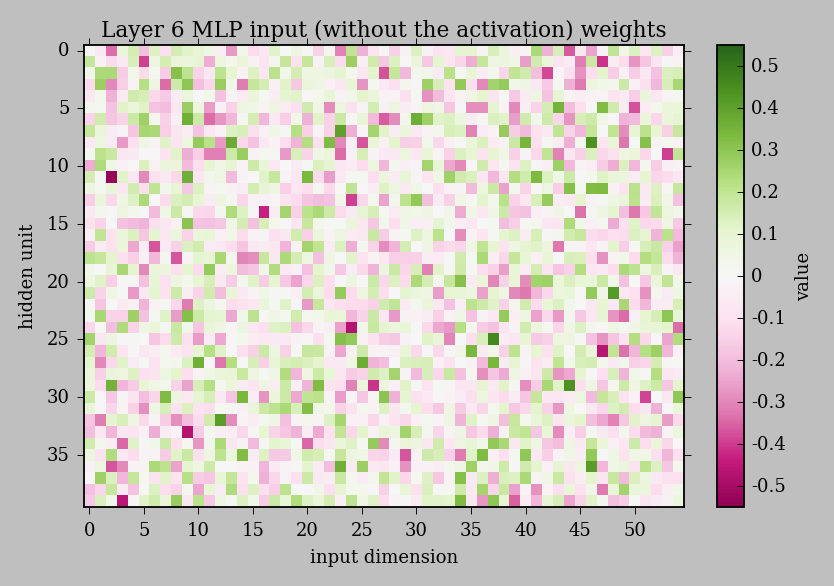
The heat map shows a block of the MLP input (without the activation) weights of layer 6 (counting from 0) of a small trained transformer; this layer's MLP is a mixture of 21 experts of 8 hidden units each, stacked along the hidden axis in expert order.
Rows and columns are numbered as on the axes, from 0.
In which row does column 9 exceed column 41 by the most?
23
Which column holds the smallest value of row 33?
9
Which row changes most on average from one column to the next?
8
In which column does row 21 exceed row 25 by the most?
48
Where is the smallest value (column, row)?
2, 11
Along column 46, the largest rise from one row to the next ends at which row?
1
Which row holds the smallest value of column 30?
28
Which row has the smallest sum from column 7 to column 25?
33
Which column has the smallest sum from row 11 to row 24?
5
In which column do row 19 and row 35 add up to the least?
29
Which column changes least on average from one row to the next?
17
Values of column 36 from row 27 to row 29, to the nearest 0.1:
-0.2 -0.3 0.1
